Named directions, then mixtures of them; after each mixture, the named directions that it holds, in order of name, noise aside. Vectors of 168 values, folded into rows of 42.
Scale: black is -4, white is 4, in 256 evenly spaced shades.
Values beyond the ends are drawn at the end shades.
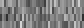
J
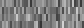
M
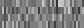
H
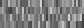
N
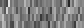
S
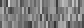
H, N, S.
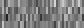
H, J, S.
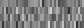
H, N, S.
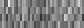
J, S.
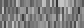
H.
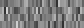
H, M, S.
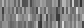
M.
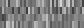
H, S.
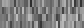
M.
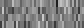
H, N.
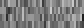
J, N.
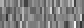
J, N, S.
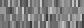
N.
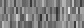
H, M, S.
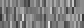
J, N, S.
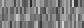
M.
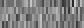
H, J, M.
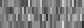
M, N.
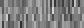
H, J.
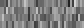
M, S.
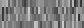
M, S.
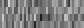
J, S.
